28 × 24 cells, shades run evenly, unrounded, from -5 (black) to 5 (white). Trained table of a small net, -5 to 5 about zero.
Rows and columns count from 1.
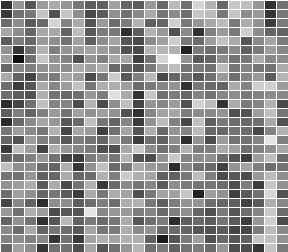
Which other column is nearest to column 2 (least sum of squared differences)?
16
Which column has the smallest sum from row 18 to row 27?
7
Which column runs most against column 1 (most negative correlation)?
17
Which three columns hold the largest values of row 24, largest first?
8, 23, 3
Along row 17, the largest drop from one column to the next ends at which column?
4
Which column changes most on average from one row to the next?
15
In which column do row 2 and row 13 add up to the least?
1
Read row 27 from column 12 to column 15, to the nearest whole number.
2 -1 -4 -2
